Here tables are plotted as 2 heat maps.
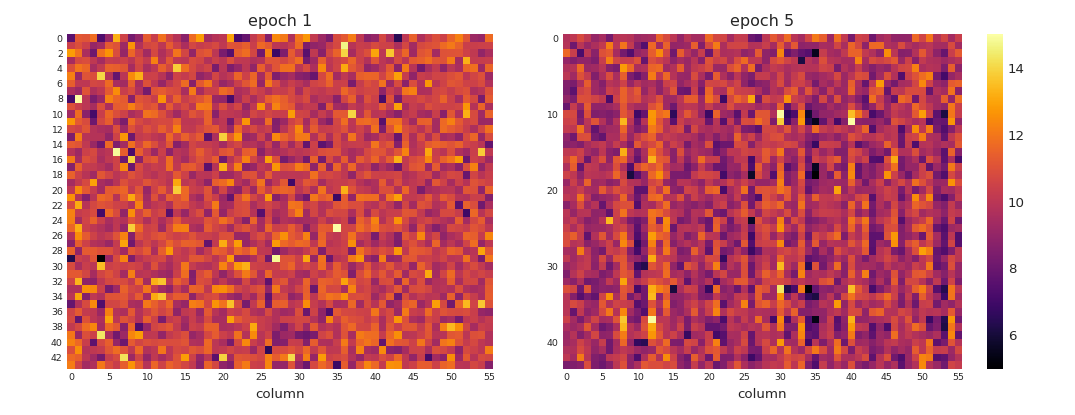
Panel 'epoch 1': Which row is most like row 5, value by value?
39
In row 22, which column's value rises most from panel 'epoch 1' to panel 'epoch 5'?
51
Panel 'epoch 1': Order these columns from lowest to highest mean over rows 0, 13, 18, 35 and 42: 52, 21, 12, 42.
42, 12, 52, 21
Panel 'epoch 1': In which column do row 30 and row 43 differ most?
35
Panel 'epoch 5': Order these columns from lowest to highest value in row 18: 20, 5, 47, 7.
47, 5, 20, 7
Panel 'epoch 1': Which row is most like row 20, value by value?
4
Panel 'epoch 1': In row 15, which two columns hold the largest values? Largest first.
6, 54
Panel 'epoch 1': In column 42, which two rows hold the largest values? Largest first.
2, 43
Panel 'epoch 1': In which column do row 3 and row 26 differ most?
31
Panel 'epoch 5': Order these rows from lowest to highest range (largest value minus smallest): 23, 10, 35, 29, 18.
23, 35, 29, 18, 10
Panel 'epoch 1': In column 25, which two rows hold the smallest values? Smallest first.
23, 2
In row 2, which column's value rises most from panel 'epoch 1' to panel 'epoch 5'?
27
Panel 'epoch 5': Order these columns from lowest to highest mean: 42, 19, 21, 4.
4, 19, 42, 21
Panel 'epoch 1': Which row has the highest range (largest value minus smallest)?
29
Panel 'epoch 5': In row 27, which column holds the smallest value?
10
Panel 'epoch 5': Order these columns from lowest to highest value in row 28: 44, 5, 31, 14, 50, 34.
5, 34, 44, 31, 14, 50
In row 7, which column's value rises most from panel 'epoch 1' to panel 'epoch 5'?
10
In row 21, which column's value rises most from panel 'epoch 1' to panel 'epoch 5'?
35
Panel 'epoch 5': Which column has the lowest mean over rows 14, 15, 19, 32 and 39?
21
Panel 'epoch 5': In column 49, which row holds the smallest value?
14
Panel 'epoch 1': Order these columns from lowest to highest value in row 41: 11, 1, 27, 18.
11, 27, 18, 1
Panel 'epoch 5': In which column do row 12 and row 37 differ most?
35
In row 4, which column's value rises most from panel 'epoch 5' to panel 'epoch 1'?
14
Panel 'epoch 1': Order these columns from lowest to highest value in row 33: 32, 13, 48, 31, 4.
32, 13, 48, 4, 31
